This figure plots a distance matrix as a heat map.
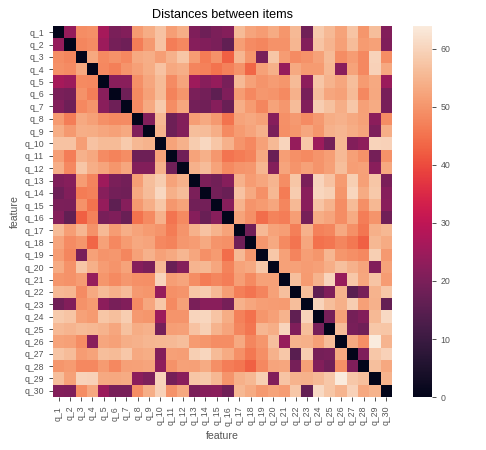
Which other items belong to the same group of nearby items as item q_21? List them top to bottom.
q_4, q_26
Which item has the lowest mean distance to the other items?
q_16
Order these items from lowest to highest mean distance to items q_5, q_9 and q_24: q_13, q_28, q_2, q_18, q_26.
q_28, q_2, q_13, q_18, q_26
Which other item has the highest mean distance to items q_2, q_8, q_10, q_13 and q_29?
q_26
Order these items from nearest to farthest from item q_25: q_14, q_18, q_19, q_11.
q_18, q_11, q_19, q_14
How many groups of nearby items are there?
6
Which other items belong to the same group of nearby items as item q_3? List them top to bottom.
q_19
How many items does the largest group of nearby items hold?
11
